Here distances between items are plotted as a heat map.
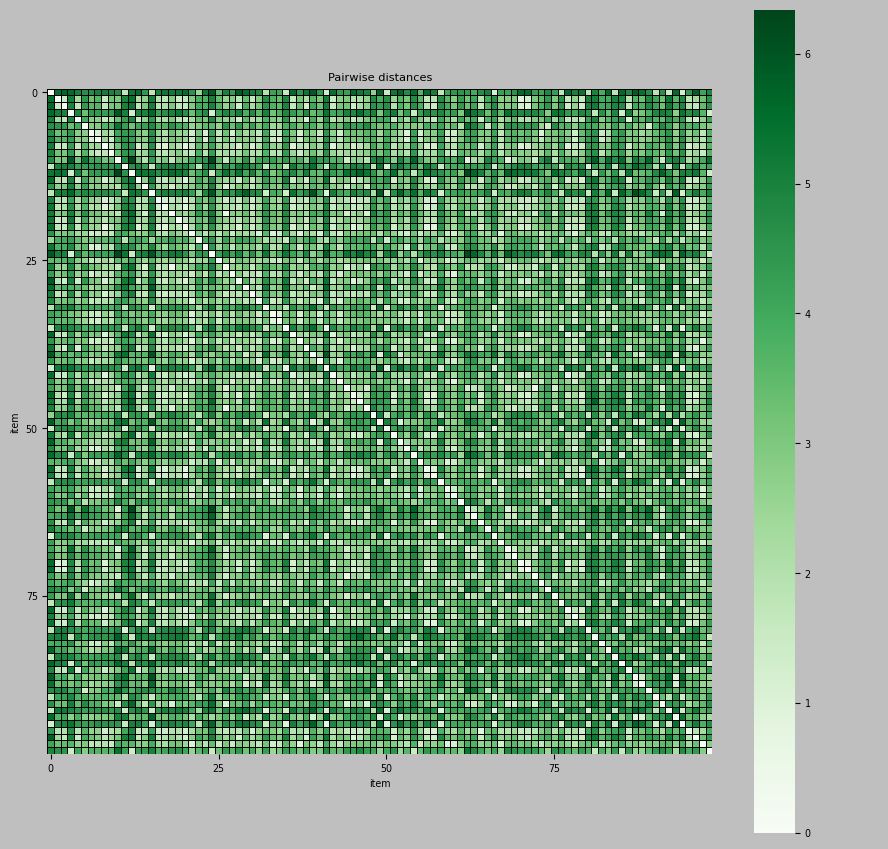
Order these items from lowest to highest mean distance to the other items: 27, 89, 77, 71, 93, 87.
27, 77, 71, 93, 87, 89
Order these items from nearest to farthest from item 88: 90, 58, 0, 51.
51, 90, 58, 0
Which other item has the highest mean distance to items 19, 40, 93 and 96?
0
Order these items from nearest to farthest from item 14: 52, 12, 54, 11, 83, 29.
29, 52, 83, 11, 54, 12
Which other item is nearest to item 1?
70
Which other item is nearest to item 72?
44
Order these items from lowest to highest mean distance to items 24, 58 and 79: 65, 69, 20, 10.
20, 65, 69, 10
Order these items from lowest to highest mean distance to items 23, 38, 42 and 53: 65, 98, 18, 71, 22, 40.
40, 71, 18, 65, 22, 98
